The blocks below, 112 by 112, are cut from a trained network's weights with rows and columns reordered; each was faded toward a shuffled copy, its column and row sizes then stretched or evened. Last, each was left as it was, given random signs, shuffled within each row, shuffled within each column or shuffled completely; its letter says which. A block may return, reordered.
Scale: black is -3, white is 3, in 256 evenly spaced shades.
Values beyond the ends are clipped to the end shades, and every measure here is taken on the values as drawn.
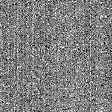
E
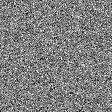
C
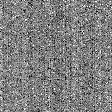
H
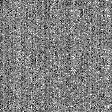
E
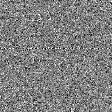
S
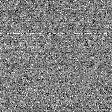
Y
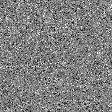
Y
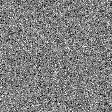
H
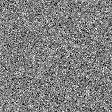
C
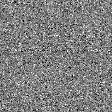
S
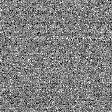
E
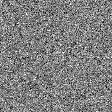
Y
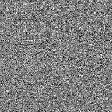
E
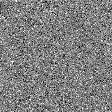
H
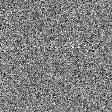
S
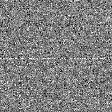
E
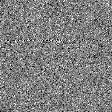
S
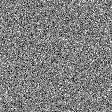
C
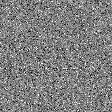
Y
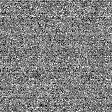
Y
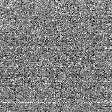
E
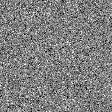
H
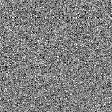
E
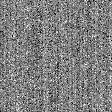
H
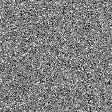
H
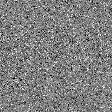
Y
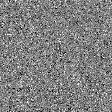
S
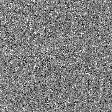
H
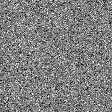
C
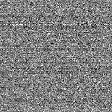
E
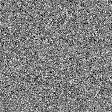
Y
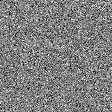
Y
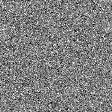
H
